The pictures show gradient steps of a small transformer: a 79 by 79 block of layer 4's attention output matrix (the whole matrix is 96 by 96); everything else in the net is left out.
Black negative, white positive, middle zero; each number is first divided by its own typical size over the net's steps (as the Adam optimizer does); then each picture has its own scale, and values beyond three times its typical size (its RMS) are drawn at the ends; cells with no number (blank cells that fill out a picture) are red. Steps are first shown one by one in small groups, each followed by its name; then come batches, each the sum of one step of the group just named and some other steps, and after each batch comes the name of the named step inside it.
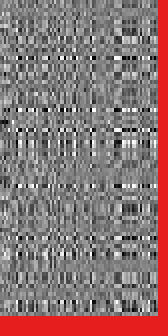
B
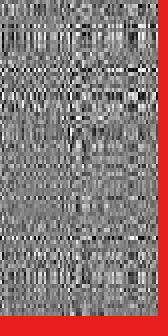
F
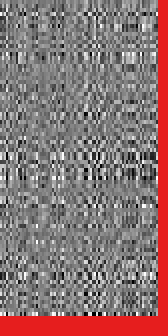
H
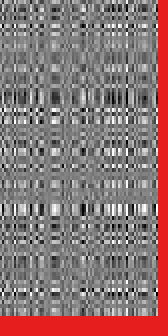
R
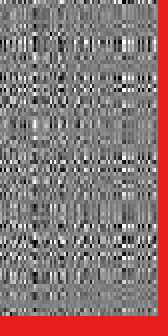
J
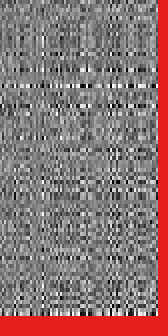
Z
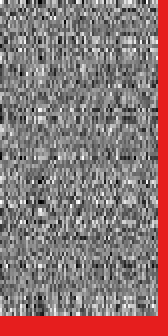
Z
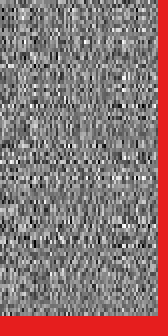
J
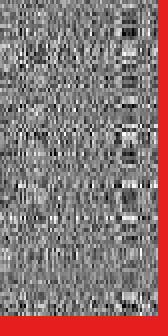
B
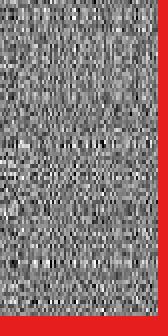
B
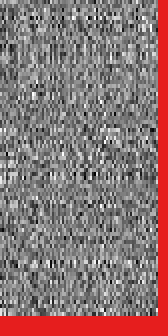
H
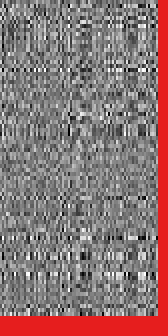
F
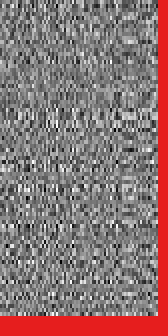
Z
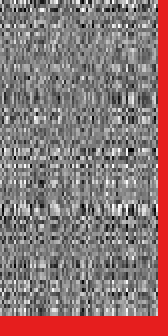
R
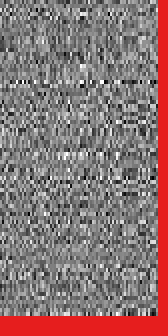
Z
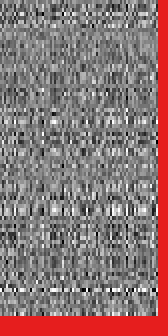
R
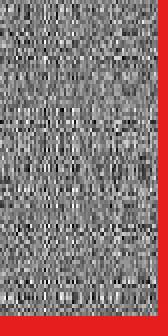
B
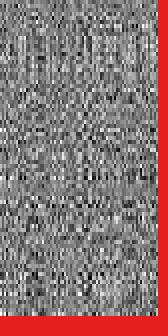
H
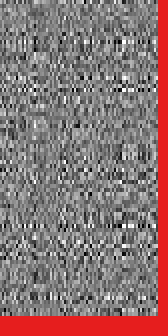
J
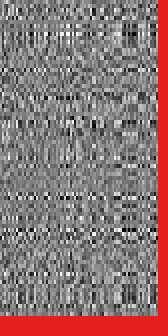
F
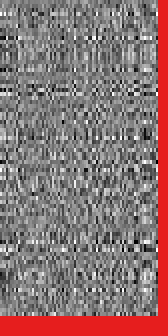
H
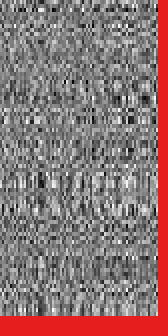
R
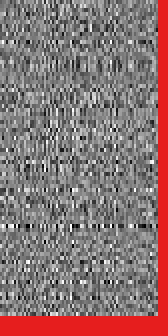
Z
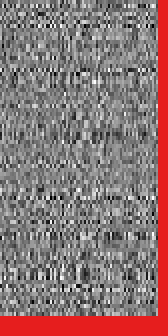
F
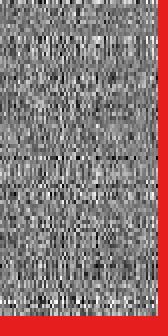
Z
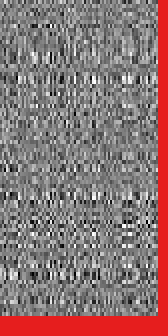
J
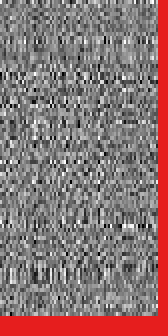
J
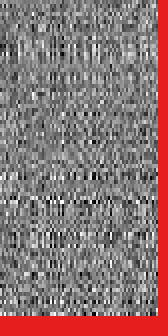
H
